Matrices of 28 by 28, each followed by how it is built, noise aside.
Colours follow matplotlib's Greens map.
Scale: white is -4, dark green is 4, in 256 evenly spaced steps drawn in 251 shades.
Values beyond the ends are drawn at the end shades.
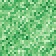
Hankel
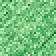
Hankel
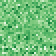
uneven rows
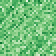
Hankel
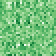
low rank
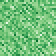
Toeplitz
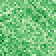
Toeplitz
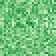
low rank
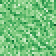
Toeplitz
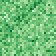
Hankel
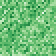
Hankel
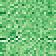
low rank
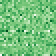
uneven rows
